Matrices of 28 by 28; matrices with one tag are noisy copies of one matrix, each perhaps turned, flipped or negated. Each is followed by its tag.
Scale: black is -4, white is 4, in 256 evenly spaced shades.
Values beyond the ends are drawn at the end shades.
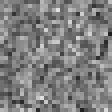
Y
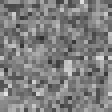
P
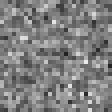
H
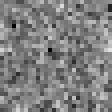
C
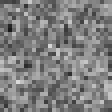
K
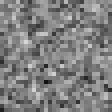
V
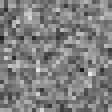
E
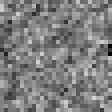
C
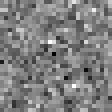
V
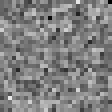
Y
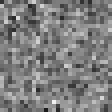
Y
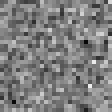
Y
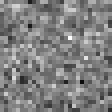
V
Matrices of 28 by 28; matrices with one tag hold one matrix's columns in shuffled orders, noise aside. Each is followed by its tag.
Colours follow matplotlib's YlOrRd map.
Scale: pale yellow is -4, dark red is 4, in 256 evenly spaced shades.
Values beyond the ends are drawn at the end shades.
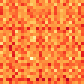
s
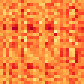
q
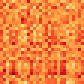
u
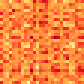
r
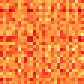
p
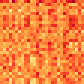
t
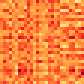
r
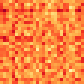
p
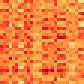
r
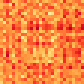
q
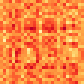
q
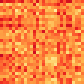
t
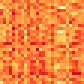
u
